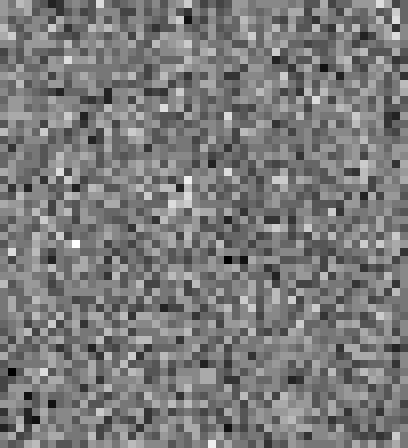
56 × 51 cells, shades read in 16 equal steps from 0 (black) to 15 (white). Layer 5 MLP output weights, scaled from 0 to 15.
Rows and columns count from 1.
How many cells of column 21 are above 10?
5
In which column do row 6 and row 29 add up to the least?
30
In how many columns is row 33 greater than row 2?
21
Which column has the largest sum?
24
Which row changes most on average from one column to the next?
4
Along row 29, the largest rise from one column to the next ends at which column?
18
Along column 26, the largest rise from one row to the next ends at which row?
47
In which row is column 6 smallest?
23
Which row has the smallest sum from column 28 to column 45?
48
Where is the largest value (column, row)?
10, 31
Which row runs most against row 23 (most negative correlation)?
3
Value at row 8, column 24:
11
